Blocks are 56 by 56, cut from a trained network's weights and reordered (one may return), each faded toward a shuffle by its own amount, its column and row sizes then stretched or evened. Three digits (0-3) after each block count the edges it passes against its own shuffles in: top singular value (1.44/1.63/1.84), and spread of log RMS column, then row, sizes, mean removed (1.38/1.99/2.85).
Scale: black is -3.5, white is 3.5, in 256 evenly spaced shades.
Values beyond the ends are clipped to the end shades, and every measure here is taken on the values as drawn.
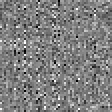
0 3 0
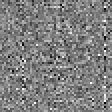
1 2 1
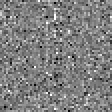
0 1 0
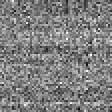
1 2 0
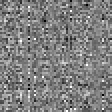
0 3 1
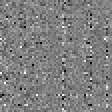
2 2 1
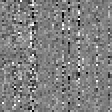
1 3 0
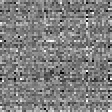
2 2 2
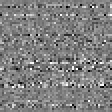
1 0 3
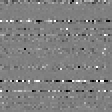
3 0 3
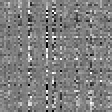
2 3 1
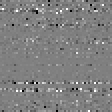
1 1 3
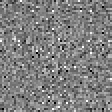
0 1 1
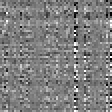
3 3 0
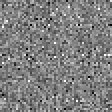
0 0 1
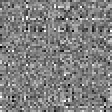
3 2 2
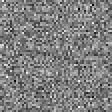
3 0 0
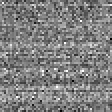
2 1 1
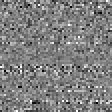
0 0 3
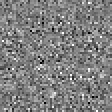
0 1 1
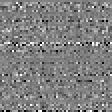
2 1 3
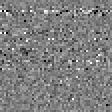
1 0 2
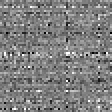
1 2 3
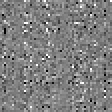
0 2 1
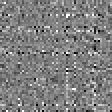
2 2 2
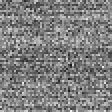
2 0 0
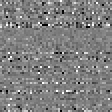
2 0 3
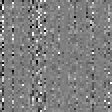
3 3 0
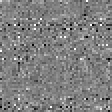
0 1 2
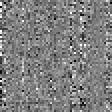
0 3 0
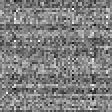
3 2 0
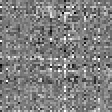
0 3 2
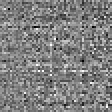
1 2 2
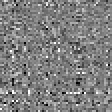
2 2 2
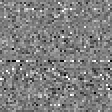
2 0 2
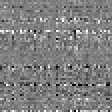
2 2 3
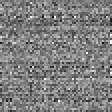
1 2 2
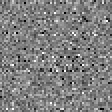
3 0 2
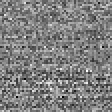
1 0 2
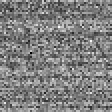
2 0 0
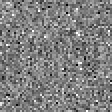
2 0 0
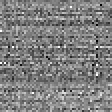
3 2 2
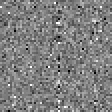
0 1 1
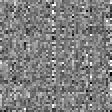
0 3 0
